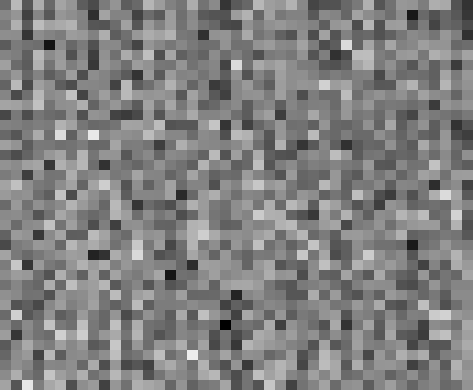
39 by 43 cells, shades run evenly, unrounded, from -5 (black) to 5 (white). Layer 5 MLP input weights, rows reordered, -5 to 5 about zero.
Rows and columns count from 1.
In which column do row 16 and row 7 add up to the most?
22
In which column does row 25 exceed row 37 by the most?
13
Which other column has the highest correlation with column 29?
9
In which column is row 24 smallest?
4
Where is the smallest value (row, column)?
33, 21
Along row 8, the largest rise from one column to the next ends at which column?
14
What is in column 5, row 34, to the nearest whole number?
-1
